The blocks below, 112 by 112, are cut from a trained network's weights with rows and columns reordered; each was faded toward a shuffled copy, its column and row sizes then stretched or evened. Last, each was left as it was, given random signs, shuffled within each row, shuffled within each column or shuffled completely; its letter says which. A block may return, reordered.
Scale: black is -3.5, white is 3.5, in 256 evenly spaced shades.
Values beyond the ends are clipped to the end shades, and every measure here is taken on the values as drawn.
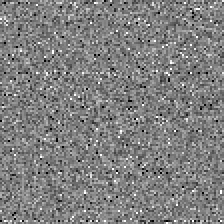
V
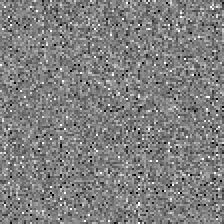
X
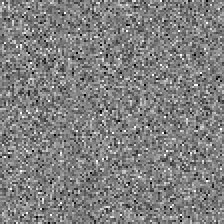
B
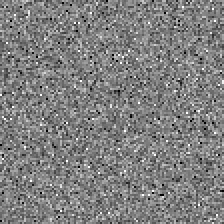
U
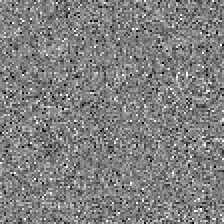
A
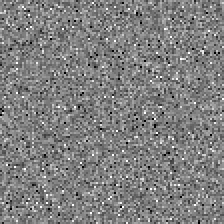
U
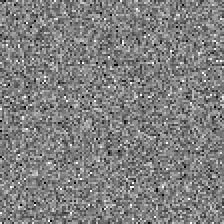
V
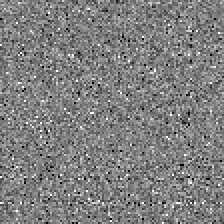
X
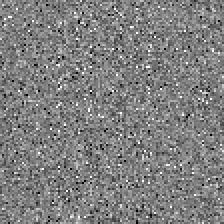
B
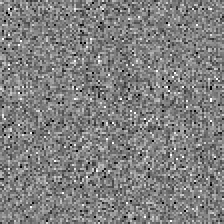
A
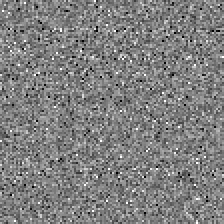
V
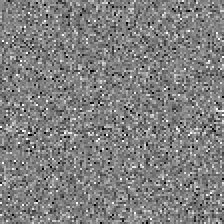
V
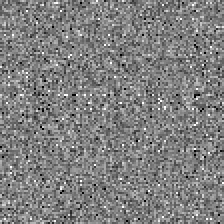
A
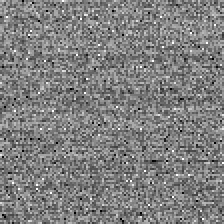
V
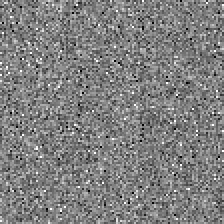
B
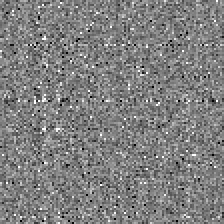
A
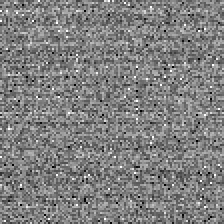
A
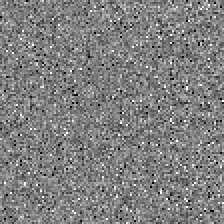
B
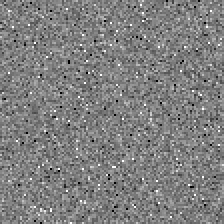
U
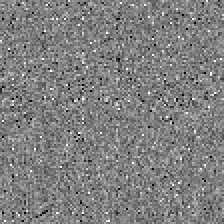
A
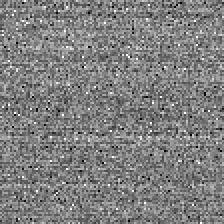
V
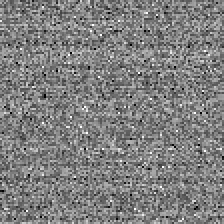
V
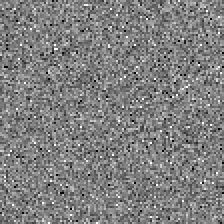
U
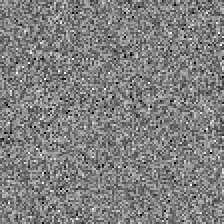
B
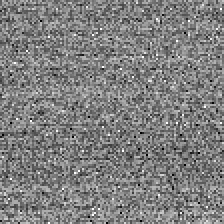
V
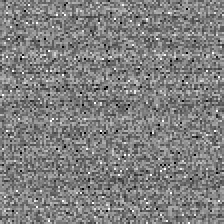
V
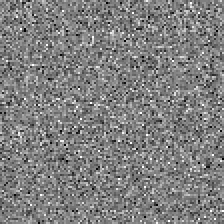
V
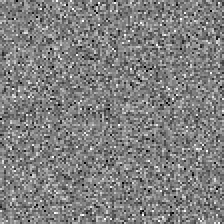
U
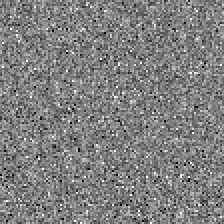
V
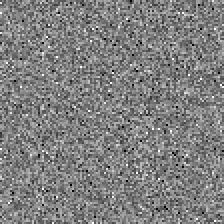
B
